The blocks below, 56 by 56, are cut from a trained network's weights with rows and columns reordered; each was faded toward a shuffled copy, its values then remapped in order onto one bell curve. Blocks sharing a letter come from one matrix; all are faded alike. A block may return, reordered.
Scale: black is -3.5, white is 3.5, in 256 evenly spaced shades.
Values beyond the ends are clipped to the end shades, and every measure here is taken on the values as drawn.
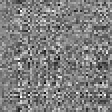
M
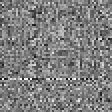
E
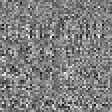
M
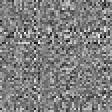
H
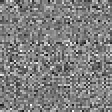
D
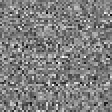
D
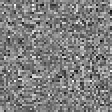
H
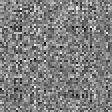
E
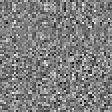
H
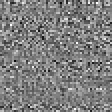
D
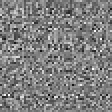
D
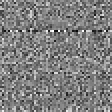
E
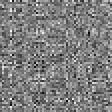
M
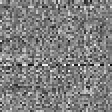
E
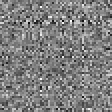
H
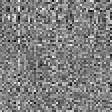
M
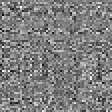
D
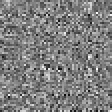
H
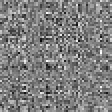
E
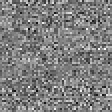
D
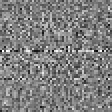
E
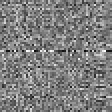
E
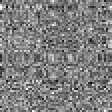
D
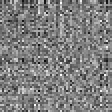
M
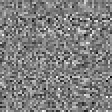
D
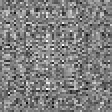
M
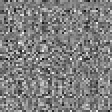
D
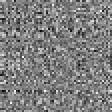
D
